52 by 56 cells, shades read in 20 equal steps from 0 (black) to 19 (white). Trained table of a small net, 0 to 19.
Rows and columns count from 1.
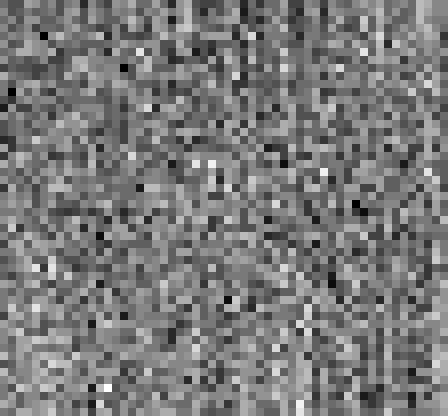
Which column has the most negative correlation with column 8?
53
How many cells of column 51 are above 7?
37
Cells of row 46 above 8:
35
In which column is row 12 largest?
52
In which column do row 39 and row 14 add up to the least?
20
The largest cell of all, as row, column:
49, 14
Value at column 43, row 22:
9
